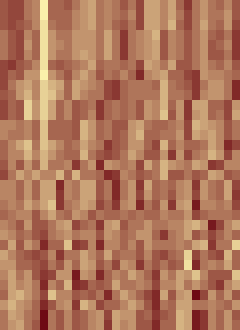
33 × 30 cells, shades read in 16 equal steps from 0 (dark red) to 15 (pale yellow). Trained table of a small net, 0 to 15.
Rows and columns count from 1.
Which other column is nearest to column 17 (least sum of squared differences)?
23
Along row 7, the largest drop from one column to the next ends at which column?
7
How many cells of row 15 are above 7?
14
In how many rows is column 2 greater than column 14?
18
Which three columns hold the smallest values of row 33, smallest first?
6, 25, 20
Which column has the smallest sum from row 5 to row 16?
24
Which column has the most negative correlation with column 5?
1
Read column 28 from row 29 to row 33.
3 6 7 6 6
